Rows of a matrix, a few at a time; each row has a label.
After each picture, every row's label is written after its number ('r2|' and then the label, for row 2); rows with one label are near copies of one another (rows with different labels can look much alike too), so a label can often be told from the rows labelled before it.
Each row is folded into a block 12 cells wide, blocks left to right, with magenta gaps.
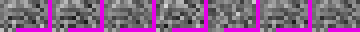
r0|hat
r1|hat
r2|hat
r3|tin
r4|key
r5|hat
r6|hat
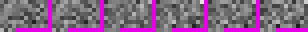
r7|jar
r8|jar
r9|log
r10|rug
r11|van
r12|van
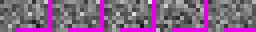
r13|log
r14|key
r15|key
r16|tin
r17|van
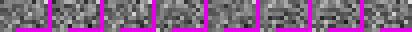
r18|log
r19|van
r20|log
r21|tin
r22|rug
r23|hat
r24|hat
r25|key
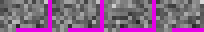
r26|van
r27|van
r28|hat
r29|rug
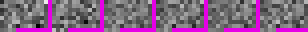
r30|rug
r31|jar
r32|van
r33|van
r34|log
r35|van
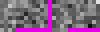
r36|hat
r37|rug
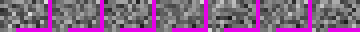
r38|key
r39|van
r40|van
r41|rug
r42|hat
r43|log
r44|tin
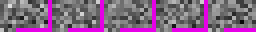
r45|tin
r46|key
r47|jar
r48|van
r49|jar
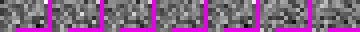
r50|rug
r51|key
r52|log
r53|log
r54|rug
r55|jar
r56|hat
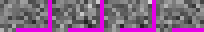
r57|jar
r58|log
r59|rug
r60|tin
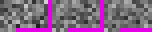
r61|van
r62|jar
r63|tin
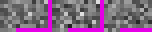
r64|key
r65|key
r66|jar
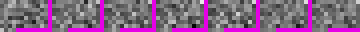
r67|hat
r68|log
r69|key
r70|rug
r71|key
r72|rug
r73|rug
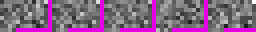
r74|log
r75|key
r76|key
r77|jar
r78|rug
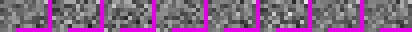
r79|rug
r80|van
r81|tin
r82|jar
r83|log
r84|key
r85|log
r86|log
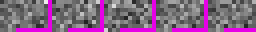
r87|rug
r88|log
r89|tin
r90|van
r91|van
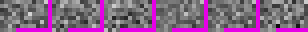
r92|key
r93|tin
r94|hat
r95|log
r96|key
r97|van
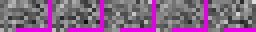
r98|hat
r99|jar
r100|key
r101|jar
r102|log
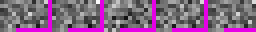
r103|key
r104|rug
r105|hat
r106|van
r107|key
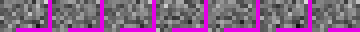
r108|log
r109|van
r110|log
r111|tin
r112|jar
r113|rug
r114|log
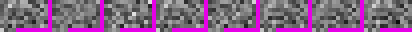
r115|tin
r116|van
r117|key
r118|tin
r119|van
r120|hat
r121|jar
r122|hat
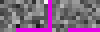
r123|rug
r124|tin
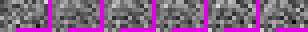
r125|van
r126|hat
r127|hat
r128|tin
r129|tin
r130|jar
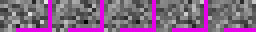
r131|key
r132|jar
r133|jar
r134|log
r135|log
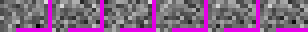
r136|rug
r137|tin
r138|van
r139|jar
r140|tin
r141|tin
